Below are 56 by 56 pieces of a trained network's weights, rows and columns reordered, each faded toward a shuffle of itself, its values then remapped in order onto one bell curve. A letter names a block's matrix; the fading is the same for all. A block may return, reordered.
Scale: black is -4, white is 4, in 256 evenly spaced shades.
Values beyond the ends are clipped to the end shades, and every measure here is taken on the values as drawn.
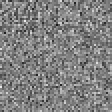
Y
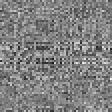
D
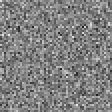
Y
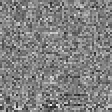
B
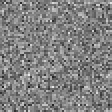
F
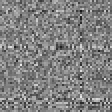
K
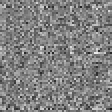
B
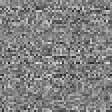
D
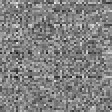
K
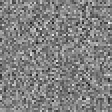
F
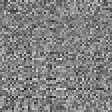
D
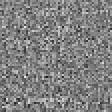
F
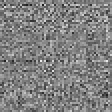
B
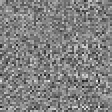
B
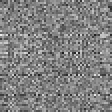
K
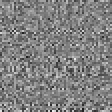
D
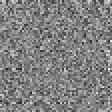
B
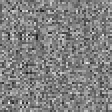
B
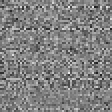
D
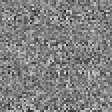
B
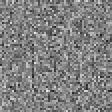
Y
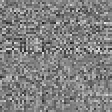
D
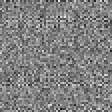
K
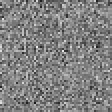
F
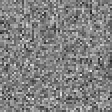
Y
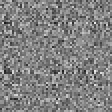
B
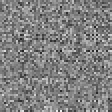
B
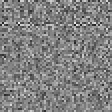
B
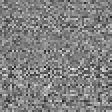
D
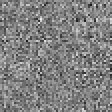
F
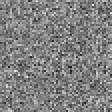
Y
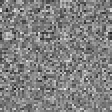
B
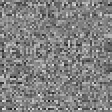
D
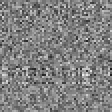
B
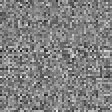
B
